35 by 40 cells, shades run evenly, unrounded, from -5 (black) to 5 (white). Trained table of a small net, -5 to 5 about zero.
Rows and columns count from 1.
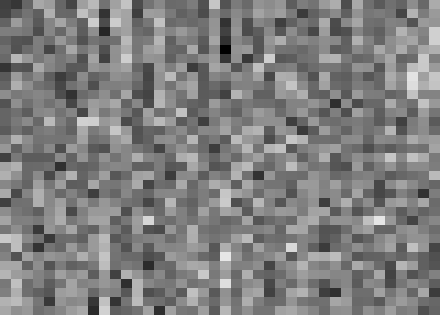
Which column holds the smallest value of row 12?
31
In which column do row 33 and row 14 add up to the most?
8
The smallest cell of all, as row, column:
6, 21
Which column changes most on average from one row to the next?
27
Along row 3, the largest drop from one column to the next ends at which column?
10
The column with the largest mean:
38
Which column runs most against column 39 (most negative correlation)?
1
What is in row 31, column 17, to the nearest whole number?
0
